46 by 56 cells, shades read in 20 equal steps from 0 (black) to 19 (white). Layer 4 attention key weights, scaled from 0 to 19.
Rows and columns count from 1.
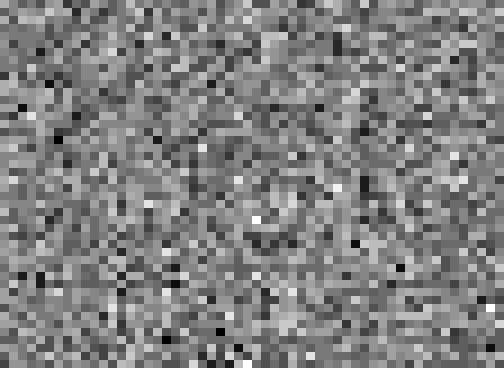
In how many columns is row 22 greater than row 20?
36
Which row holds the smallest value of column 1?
10
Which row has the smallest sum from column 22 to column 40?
7
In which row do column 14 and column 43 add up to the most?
43
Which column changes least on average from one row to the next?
9
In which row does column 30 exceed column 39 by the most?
41
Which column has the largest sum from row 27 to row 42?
13
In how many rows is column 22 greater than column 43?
14
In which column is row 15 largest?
4
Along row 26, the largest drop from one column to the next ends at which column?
46
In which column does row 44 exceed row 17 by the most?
17
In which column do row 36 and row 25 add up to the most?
33
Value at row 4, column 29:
12
